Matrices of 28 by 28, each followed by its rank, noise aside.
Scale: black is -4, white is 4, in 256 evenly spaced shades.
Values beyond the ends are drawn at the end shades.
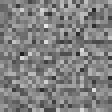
six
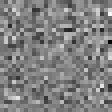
six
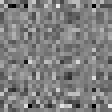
three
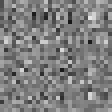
six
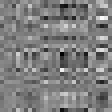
two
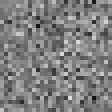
six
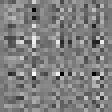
two
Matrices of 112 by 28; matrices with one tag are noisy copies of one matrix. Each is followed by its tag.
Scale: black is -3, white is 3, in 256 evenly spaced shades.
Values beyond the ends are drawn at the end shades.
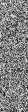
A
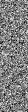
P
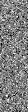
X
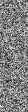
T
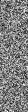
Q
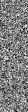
Q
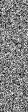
P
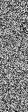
Q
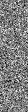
T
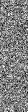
Q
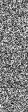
T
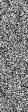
A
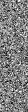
T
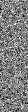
X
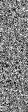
T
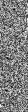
T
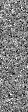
X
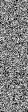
P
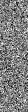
T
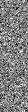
P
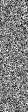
Q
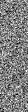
P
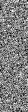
X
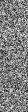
T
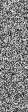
X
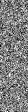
Q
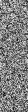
A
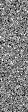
P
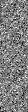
P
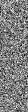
X
